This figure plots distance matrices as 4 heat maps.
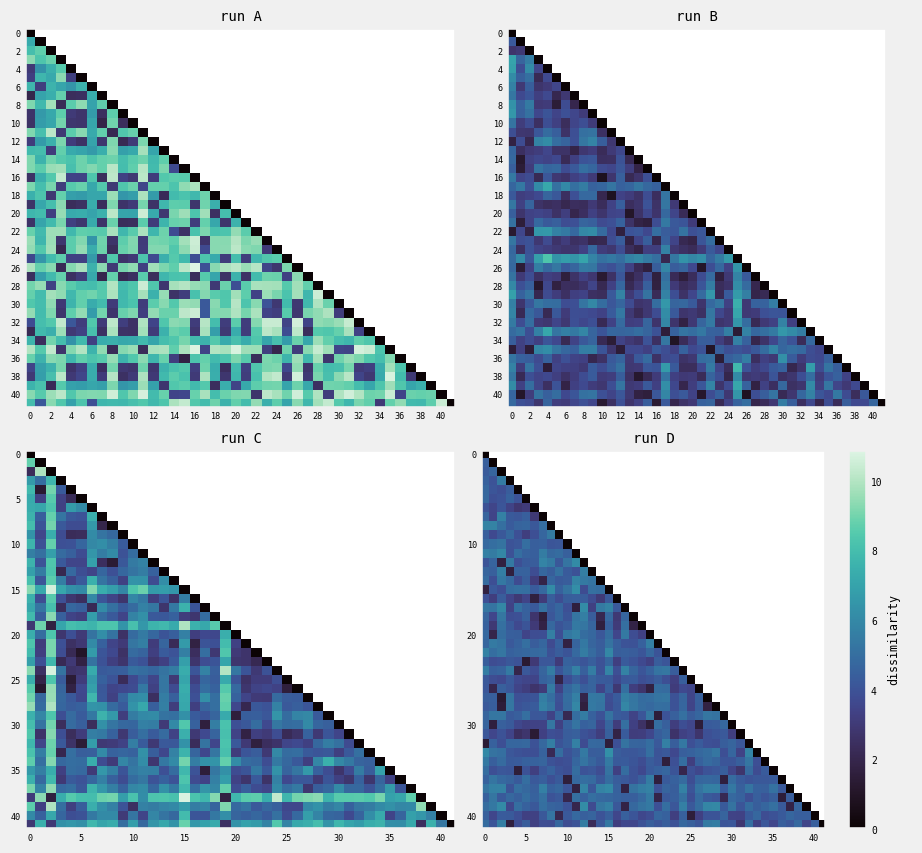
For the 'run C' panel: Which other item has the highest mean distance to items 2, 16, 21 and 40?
15
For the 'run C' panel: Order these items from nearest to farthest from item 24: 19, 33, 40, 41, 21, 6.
21, 40, 33, 6, 41, 19
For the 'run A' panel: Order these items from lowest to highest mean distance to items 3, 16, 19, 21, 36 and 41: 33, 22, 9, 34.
9, 33, 34, 22
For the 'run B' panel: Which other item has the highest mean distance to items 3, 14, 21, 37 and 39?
25
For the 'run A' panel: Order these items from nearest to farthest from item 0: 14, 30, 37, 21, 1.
21, 37, 1, 30, 14
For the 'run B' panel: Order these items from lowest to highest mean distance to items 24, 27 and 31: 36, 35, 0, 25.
36, 35, 0, 25
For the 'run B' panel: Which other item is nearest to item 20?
13
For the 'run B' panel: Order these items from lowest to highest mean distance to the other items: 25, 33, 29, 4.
29, 4, 33, 25
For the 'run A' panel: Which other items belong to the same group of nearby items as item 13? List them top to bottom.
2, 18, 20, 28, 39
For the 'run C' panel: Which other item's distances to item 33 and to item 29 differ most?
34
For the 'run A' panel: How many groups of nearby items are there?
5
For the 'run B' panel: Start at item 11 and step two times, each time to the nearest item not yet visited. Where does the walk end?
34
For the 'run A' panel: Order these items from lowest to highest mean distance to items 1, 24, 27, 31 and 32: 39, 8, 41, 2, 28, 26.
8, 26, 41, 39, 2, 28
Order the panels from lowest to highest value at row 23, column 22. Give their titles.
run C, run D, run B, run A
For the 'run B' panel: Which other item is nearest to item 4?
37
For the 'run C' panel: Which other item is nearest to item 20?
29
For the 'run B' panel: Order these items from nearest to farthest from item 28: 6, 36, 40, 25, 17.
6, 36, 40, 17, 25
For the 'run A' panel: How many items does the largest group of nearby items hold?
16
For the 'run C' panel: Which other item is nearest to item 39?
10
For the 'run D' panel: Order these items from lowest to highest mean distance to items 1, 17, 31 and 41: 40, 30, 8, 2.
30, 40, 8, 2
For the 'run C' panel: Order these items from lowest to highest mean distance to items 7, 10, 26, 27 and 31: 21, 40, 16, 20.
21, 16, 20, 40
